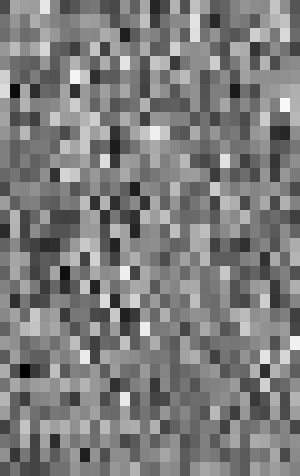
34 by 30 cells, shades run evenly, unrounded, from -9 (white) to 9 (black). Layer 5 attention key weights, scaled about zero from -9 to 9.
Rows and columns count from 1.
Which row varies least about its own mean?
34
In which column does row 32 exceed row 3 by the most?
20
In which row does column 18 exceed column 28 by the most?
27
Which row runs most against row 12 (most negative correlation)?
24
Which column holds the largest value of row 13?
6
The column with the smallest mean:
9
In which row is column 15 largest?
15
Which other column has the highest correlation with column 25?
4
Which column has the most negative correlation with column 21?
1
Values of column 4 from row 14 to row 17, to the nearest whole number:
-1 0 2 -1
